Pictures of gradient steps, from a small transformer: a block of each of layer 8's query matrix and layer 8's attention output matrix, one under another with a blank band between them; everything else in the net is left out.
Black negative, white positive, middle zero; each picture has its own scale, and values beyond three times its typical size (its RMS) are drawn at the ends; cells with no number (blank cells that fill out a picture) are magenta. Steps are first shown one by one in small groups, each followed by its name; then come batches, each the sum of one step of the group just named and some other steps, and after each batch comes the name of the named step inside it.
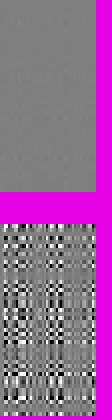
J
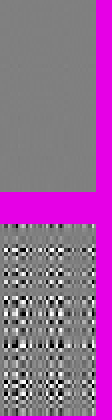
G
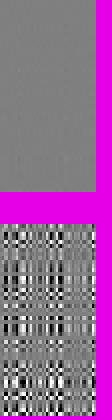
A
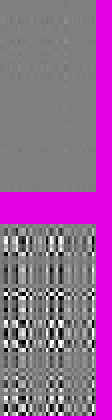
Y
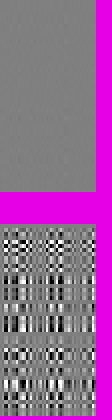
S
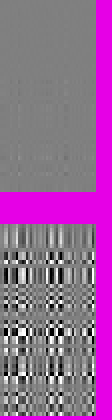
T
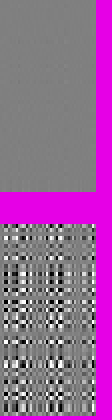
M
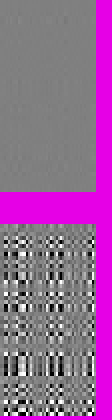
T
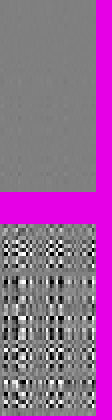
S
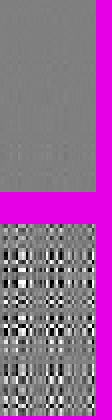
T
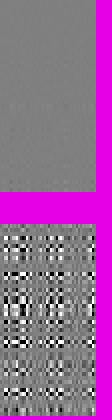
M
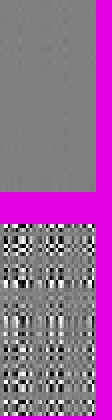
J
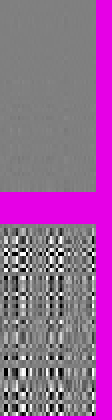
S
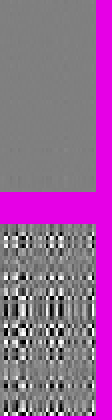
Y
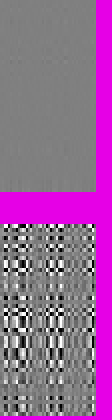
J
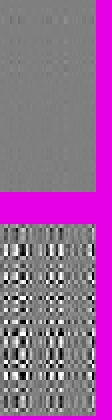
Y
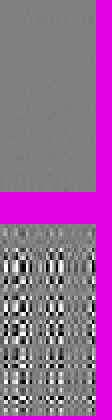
S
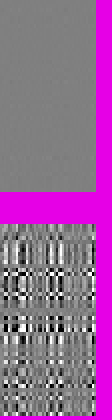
A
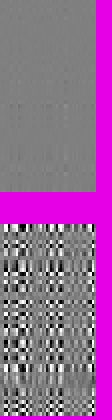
A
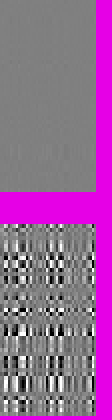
T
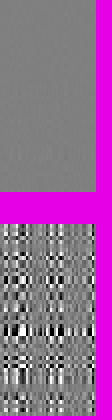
T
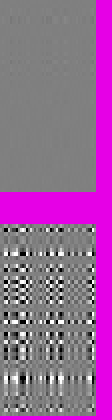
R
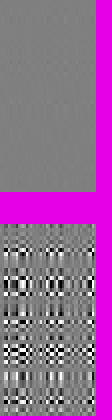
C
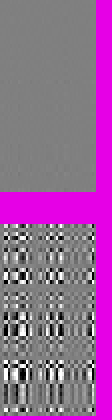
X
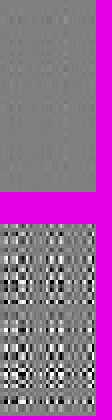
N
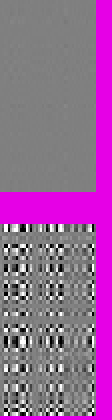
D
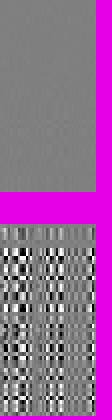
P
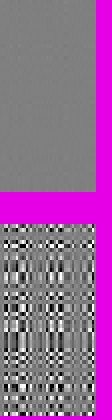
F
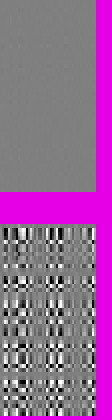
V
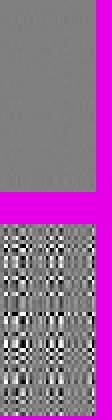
C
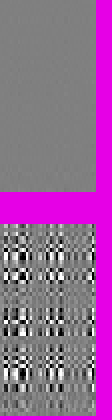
X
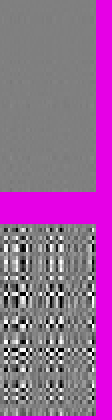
C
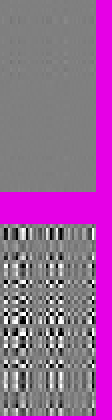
V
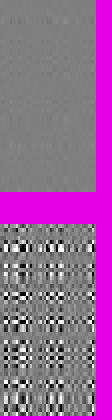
F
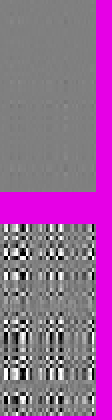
D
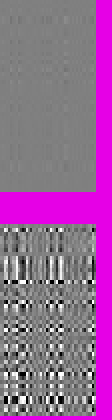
N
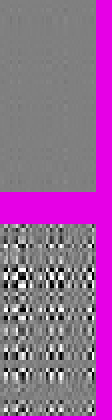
N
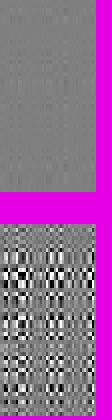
N
